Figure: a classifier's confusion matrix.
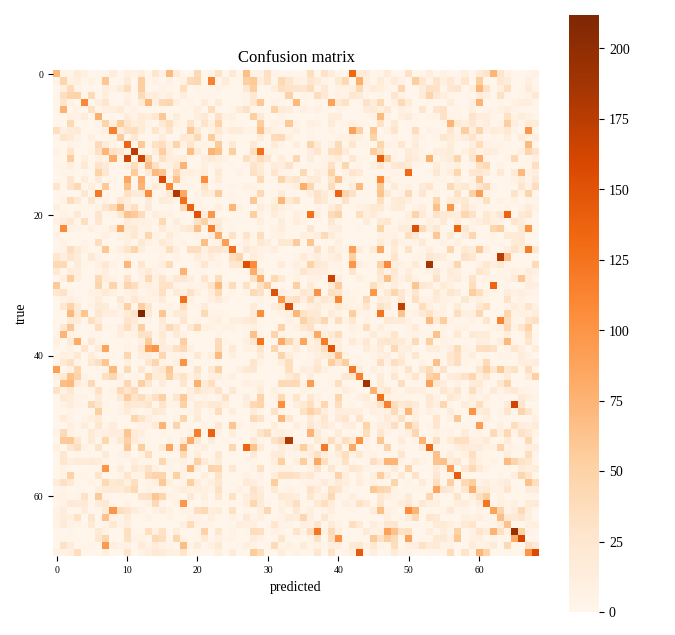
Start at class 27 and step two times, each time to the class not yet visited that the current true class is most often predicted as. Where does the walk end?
38
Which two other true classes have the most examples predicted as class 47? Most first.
27, 65
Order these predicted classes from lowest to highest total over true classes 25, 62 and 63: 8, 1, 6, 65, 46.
6, 1, 65, 8, 46
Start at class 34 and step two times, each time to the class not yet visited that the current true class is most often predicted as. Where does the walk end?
10
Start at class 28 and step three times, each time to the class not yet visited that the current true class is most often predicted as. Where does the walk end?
40
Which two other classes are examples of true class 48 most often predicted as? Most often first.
59, 50
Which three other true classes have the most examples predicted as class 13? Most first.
17, 39, 4
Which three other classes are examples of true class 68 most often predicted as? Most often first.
43, 67, 60
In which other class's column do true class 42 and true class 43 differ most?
0
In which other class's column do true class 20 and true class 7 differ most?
36
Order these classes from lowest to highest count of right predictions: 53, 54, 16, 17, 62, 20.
54, 62, 16, 53, 20, 17
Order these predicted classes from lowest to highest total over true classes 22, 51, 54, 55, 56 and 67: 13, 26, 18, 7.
26, 13, 18, 7
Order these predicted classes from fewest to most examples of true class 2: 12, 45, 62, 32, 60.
62, 45, 32, 12, 60
